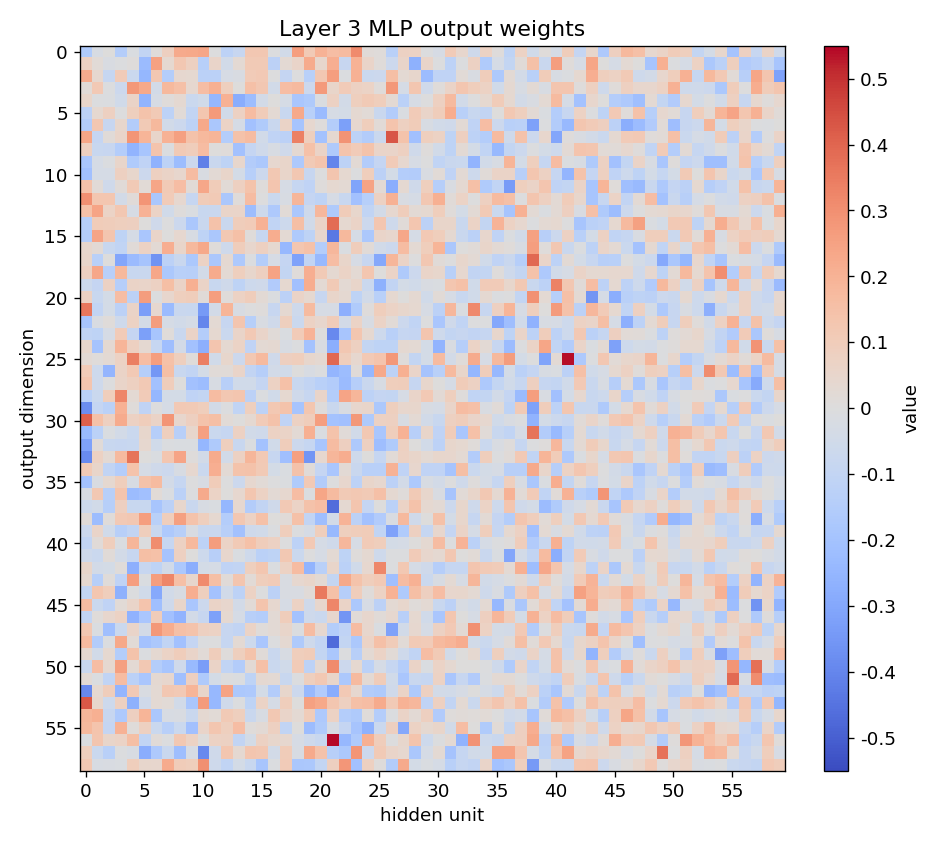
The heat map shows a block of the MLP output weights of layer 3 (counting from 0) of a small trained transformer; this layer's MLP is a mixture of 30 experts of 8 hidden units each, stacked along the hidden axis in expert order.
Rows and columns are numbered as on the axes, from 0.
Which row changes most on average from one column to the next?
26
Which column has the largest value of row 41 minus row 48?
21
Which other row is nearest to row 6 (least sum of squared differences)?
41
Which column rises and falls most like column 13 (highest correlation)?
11
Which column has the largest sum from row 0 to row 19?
38
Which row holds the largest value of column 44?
36
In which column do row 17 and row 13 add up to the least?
18
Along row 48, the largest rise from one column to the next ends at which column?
22
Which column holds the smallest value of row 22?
10
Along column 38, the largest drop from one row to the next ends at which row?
29
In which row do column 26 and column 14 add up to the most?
7
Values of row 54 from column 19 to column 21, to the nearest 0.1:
0.1 -0.2 0.1
